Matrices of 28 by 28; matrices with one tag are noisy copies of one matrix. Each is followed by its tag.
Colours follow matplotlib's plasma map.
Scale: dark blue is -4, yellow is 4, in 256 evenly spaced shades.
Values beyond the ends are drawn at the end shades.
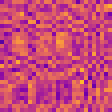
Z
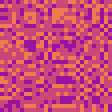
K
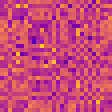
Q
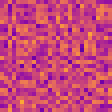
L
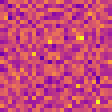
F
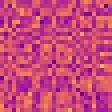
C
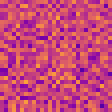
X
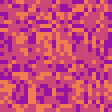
Z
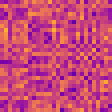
Q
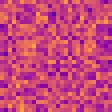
L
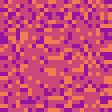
F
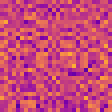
X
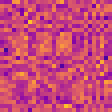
Z
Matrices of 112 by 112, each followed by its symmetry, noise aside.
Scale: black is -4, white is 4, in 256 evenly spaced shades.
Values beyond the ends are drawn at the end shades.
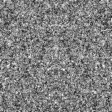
mirrored left to right.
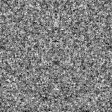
mirrored left to right.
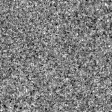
antisymmetric.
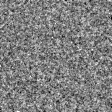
antisymmetric.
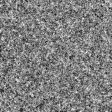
symmetric across the other diagonal.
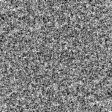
same after a half turn.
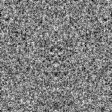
mirrored left to right.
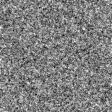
same after a half turn.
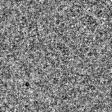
symmetric across the other diagonal.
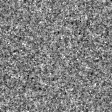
same after a half turn.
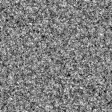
same after a half turn.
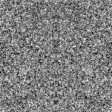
mirrored left to right.
